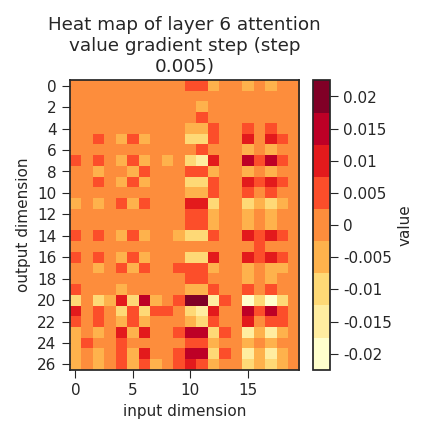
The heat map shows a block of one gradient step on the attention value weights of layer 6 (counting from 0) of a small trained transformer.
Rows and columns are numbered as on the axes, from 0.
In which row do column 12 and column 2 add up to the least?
20
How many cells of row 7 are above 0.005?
3
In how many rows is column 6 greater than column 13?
7
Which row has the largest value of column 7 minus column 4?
21
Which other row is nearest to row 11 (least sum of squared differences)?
26
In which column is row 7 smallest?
11
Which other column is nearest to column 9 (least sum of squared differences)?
13
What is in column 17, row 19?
0.005
